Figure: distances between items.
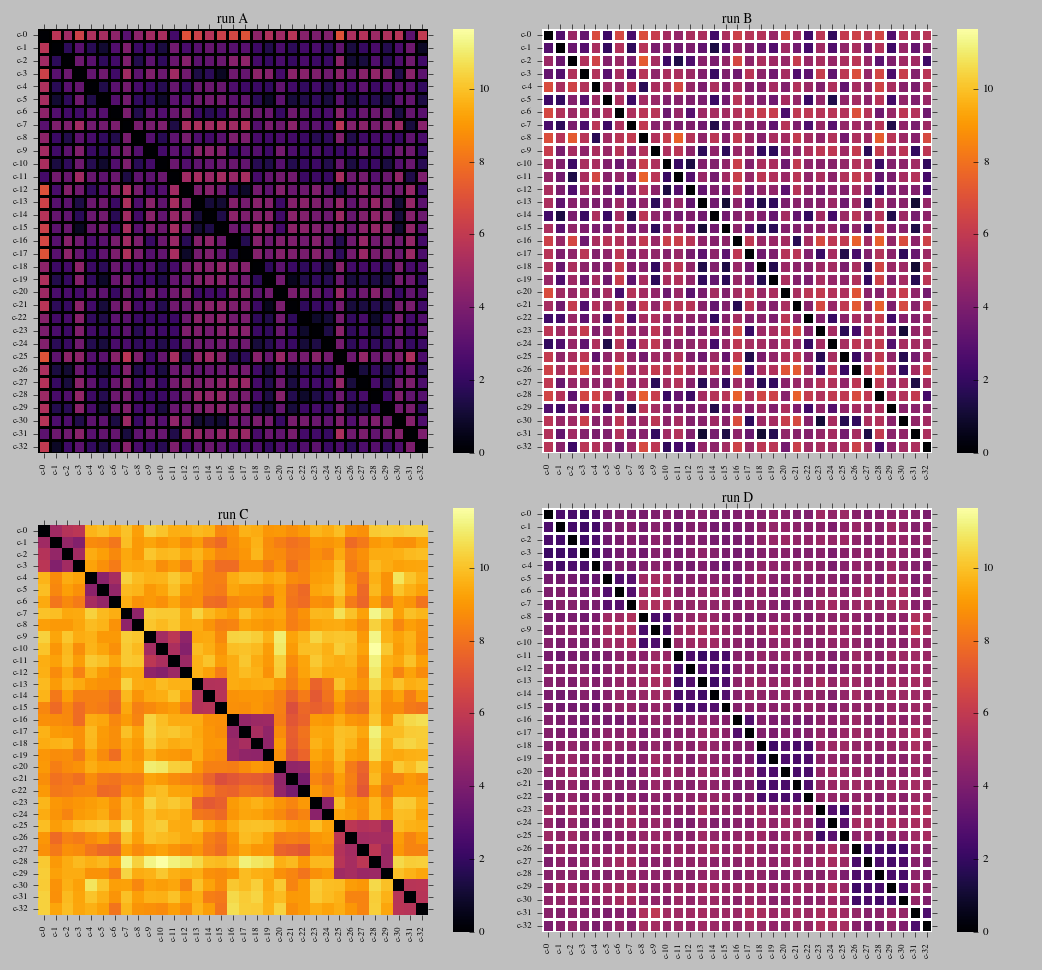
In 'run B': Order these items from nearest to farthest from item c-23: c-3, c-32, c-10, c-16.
c-10, c-32, c-3, c-16
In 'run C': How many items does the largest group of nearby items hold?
5
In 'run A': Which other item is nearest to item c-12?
c-17
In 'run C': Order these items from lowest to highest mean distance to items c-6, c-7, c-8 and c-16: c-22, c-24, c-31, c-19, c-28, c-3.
c-19, c-22, c-3, c-24, c-31, c-28
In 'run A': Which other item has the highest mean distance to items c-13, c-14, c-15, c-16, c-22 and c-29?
c-0
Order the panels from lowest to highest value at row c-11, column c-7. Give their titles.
run A, run B, run D, run C
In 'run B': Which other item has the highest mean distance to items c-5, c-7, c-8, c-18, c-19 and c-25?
c-28
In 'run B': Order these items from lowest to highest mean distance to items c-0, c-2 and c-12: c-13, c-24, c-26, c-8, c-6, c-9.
c-24, c-13, c-6, c-9, c-26, c-8
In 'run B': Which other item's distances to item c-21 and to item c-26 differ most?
c-16
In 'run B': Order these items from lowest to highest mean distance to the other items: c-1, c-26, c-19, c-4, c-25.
c-1, c-19, c-25, c-4, c-26
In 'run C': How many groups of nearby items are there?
10
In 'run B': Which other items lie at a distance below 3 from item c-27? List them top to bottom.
c-9, c-13, c-15, c-18, c-19, c-31
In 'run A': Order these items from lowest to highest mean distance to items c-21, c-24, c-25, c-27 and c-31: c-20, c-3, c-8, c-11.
c-8, c-11, c-20, c-3
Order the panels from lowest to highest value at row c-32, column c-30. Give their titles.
run A, run D, run B, run C
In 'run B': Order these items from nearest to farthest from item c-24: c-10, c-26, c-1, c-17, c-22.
c-22, c-1, c-10, c-17, c-26
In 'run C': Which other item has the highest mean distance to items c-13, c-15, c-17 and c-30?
c-28
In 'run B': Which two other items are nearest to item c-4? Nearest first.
c-8, c-25
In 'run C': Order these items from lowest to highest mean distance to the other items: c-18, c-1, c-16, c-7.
c-1, c-16, c-18, c-7
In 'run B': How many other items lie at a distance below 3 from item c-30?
4
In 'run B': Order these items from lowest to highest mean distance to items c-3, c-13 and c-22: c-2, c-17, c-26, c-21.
c-21, c-17, c-2, c-26
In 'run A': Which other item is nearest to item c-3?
c-15
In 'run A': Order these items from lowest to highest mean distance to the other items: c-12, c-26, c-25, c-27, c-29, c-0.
c-26, c-29, c-27, c-12, c-25, c-0
